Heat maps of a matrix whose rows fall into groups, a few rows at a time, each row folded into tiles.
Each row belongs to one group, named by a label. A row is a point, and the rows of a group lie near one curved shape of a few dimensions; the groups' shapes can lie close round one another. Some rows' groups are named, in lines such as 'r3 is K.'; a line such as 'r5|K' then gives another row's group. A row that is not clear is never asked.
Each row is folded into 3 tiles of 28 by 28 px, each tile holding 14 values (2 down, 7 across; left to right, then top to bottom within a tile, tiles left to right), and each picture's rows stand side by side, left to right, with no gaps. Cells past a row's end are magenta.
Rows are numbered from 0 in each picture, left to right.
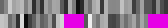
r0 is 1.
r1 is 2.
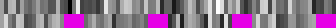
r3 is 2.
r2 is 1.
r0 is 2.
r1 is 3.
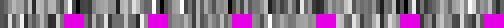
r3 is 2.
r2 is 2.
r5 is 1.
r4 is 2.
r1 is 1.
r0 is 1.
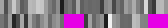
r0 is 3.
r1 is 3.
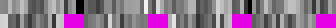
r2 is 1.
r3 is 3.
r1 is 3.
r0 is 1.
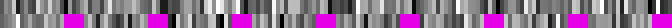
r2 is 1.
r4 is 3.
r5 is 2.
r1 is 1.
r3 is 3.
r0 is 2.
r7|2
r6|3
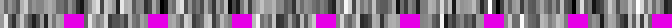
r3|1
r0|1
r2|2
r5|1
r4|2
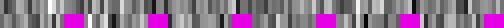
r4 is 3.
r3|3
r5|3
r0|1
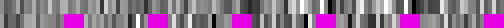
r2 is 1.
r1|3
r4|1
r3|1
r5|3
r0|3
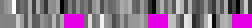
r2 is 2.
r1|2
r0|2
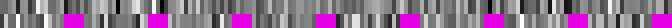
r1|1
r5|2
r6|2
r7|3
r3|3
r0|2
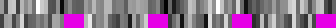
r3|1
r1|1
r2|1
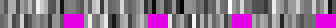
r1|2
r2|3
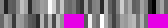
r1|2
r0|1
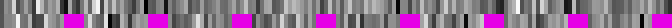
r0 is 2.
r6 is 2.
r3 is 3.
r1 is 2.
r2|3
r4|3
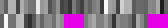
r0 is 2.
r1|3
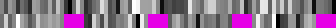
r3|2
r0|2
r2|3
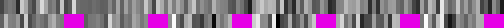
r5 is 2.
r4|1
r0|3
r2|1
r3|1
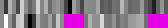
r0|2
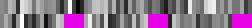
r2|3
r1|1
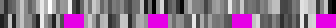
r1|2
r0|1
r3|1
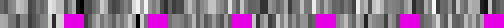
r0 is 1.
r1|1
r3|3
